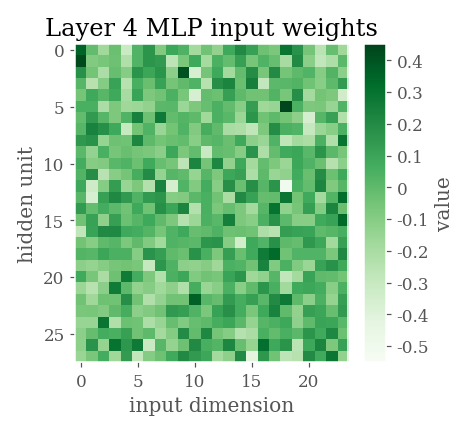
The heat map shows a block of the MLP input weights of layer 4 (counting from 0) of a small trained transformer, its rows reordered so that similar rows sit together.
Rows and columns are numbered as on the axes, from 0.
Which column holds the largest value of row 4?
19
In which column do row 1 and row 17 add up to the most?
0
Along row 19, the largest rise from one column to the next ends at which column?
7
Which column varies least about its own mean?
12
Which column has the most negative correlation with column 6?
21
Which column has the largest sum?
17
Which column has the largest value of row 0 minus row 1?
18
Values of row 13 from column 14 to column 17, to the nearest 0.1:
0.2 0.1 0 0
